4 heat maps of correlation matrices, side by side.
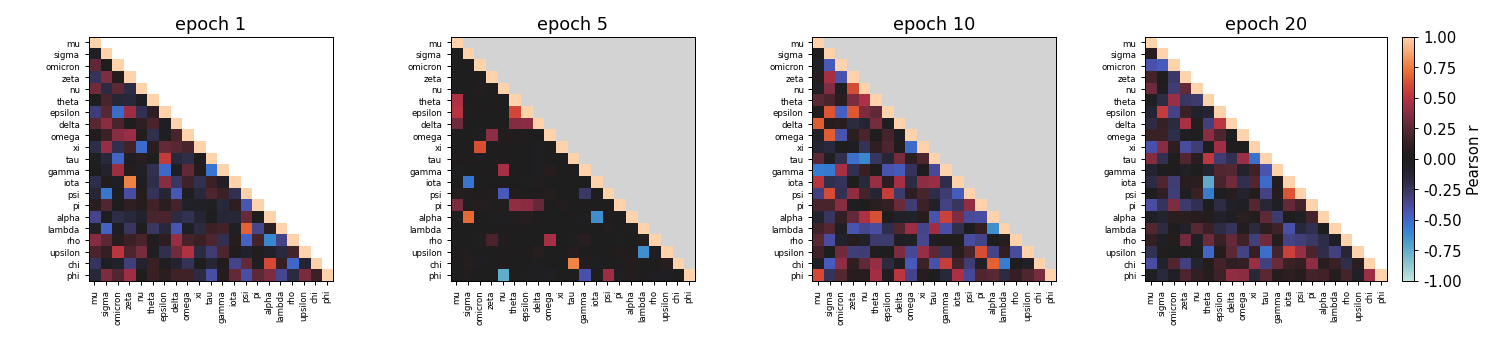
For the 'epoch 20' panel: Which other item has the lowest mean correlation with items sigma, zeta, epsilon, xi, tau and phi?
omicron
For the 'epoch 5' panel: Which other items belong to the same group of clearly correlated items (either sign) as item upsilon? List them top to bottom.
lambda
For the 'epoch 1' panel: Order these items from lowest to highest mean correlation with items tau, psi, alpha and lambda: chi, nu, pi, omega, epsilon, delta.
delta, pi, omega, nu, epsilon, chi
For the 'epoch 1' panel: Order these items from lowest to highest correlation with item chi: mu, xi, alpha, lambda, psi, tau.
mu, tau, xi, lambda, psi, alpha
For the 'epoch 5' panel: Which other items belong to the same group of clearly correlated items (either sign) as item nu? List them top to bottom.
gamma, psi, phi
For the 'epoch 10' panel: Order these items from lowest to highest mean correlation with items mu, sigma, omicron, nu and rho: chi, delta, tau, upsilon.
tau, upsilon, chi, delta
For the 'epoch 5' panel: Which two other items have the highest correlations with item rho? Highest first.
omega, zeta
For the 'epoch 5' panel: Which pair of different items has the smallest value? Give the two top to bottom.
nu, phi
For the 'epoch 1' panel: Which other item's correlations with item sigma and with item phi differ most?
xi
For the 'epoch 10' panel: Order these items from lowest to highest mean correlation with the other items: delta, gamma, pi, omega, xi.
gamma, omega, xi, pi, delta
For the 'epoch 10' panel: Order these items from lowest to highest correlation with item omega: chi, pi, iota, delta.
chi, pi, iota, delta
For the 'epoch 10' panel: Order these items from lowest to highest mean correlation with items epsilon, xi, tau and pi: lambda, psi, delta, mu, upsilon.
lambda, mu, delta, psi, upsilon
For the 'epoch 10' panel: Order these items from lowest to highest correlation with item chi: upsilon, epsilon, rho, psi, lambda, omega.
lambda, omega, psi, epsilon, upsilon, rho
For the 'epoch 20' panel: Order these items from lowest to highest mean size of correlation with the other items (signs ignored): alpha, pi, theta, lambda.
alpha, lambda, pi, theta
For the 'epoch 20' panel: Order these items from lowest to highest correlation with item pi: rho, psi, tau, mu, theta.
mu, rho, tau, theta, psi
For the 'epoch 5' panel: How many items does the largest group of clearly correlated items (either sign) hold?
5
